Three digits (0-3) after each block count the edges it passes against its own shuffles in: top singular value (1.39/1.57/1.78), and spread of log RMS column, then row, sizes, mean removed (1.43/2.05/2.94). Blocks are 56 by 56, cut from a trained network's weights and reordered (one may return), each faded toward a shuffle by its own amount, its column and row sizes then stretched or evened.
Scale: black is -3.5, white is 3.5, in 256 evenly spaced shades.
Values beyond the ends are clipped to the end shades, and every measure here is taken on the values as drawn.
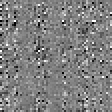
0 3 2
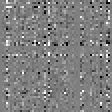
2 3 2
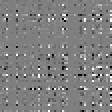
2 3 3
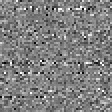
1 0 2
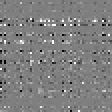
2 2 3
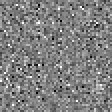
0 1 1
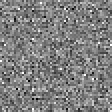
3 0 1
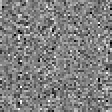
2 2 0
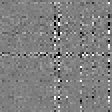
3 2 2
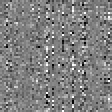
0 3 0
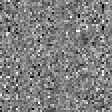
1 2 0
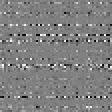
2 1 3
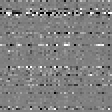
3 1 3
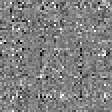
0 2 2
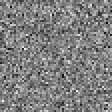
1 0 1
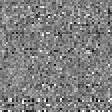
2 1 2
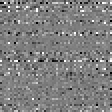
1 1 3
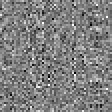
3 2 0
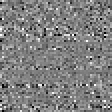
0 1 3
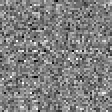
2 0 1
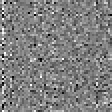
3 2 1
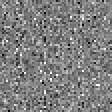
1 2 0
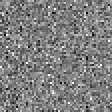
0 1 0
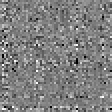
0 2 2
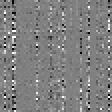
3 3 1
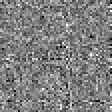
3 1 1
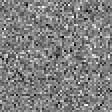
2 0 1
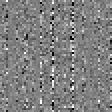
1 3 0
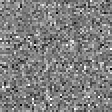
0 0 1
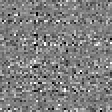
0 1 3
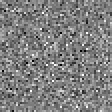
0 0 1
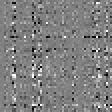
2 3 2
